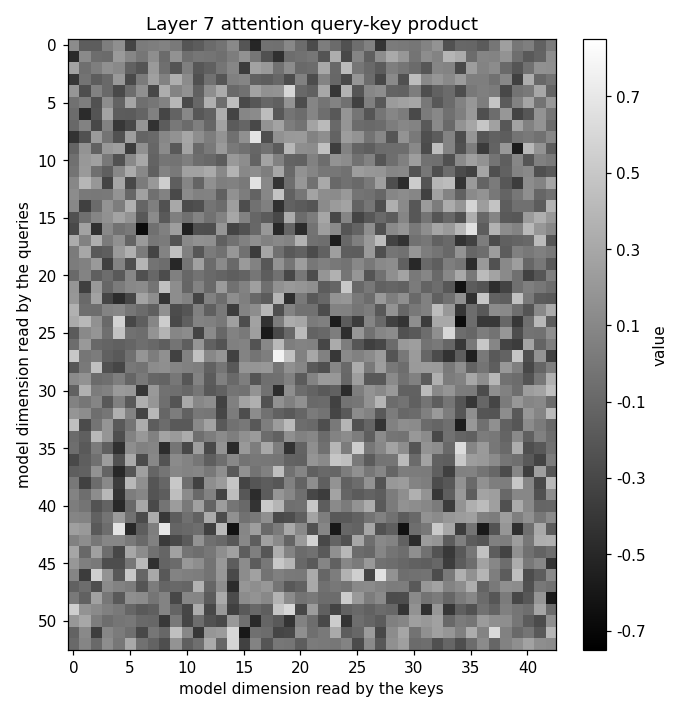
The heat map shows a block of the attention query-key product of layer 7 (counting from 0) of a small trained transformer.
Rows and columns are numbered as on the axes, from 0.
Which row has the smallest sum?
0
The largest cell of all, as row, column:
27, 18
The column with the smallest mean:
34
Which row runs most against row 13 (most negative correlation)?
30
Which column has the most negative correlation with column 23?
41
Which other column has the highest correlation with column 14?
12
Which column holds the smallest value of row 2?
15
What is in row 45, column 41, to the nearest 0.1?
0.1
